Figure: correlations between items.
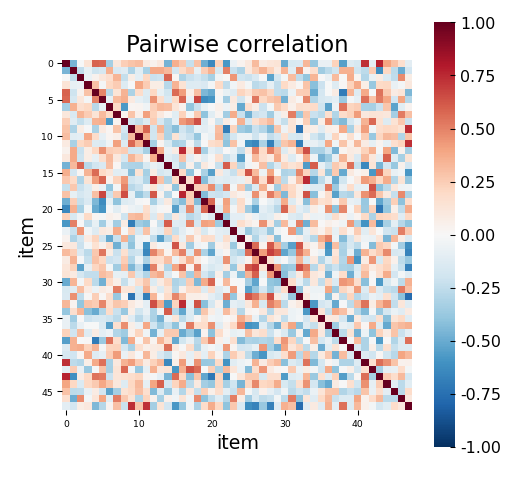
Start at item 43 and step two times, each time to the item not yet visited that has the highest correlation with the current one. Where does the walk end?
41
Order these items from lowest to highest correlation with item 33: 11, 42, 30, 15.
30, 11, 42, 15
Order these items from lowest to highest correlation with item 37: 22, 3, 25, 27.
3, 22, 27, 25
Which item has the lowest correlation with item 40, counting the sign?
27
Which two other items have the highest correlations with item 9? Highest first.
47, 11
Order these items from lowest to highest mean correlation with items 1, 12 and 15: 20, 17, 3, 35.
35, 20, 17, 3
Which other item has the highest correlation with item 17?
42
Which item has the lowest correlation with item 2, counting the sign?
28
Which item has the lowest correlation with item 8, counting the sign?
6
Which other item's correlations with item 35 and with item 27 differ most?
39
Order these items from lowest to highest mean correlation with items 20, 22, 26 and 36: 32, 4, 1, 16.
4, 16, 32, 1
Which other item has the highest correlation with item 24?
36
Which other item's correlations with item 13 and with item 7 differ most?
46
